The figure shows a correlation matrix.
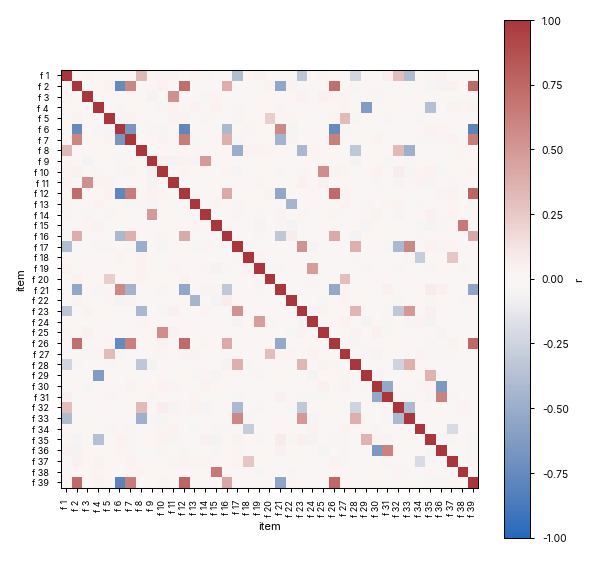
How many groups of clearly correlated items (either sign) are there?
12
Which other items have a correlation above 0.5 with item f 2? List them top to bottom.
f 7, f 12, f 26, f 39
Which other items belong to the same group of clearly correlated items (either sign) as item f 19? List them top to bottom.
f 24
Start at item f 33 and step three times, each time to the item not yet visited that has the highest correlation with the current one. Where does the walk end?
f 28
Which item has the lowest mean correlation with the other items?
f 6
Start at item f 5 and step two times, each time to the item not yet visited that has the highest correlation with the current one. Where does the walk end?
f 20
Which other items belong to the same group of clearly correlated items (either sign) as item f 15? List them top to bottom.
f 38
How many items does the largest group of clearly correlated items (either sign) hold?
8
